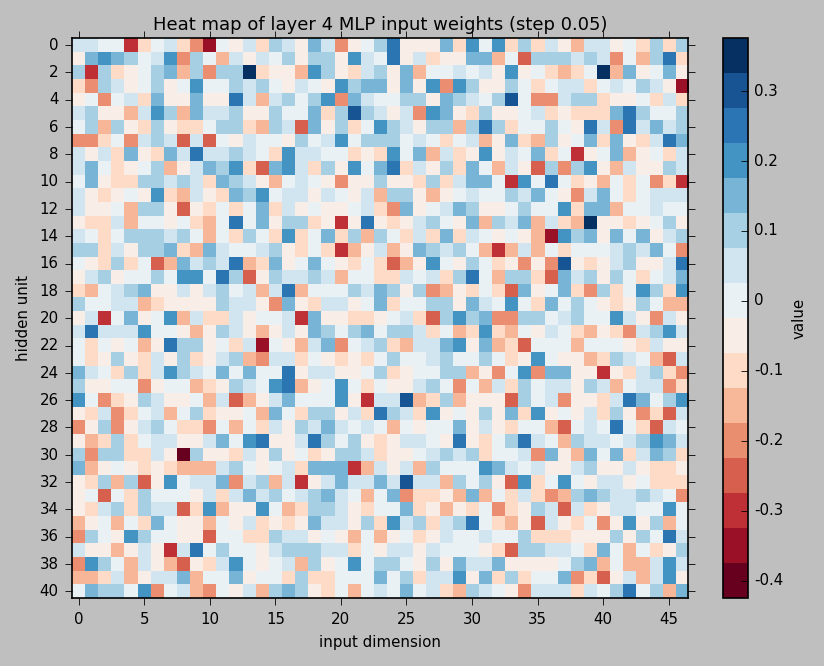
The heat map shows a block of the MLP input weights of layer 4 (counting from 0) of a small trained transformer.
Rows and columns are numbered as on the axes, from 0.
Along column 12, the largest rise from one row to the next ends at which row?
13
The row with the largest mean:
29
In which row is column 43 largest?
18
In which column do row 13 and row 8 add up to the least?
38
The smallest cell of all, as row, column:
30, 8
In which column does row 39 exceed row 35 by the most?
45
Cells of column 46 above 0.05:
11
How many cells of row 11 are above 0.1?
5
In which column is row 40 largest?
42
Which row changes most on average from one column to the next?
2
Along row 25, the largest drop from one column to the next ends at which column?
17
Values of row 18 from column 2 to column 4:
0 0.05 0.1
